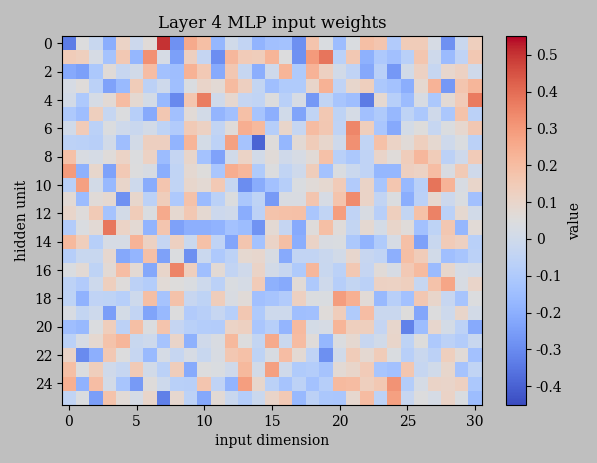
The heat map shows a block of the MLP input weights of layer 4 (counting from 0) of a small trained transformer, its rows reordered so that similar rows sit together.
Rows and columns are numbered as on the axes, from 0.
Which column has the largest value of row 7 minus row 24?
12
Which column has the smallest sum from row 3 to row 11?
8
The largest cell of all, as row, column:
0, 7
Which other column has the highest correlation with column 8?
11
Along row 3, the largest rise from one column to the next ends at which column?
29
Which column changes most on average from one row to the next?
1
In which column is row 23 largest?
15
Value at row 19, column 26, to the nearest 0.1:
-0.2
